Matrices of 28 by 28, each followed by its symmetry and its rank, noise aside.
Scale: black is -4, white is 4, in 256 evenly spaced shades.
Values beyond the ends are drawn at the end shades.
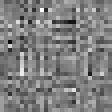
antisymmetric, rank four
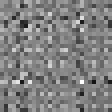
symmetric, rank four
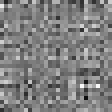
antisymmetric, rank four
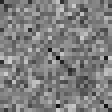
symmetric, rank eight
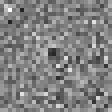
symmetric, rank eight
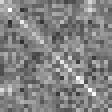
symmetric, rank six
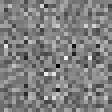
antisymmetric, rank six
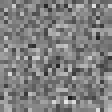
no symmetry, rank eight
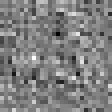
antisymmetric, rank four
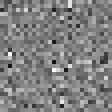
no symmetry, rank eight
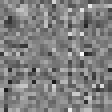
antisymmetric, rank eight
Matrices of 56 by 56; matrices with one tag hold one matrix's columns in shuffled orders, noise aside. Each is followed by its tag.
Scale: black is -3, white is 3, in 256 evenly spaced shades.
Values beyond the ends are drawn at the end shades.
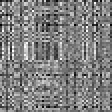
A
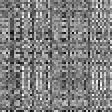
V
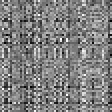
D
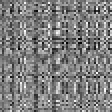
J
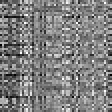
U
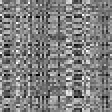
U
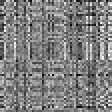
A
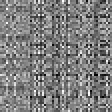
U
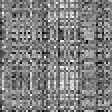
V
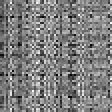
U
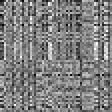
A
